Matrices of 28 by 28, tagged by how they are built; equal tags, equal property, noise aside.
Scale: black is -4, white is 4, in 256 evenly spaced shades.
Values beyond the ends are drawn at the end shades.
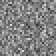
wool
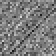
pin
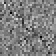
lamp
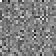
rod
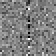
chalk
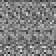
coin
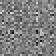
rod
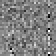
chalk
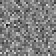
wool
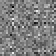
rod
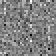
chalk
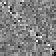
lamp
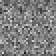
coin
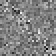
lamp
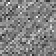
pin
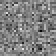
rod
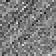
pin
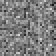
wool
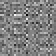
rod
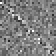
lamp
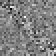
lamp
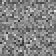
coin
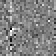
chalk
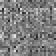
rod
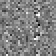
chalk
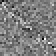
lamp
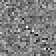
lamp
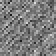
pin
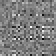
rod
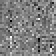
chalk
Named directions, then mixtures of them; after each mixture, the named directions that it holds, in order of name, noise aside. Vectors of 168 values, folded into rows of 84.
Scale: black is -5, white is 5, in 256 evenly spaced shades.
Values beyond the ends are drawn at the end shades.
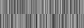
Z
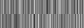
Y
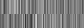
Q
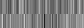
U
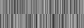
Z.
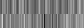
U.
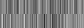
U, Z.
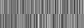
Y, Z.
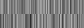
Q, Z.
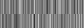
Y.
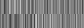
Q, Y.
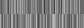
Z.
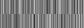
Y.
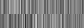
Q.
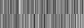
U, Y.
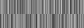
Z.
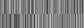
Q, Y.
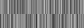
Z.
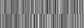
Y, Z.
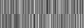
Y.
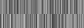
U, Z.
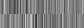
Q.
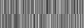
Y.
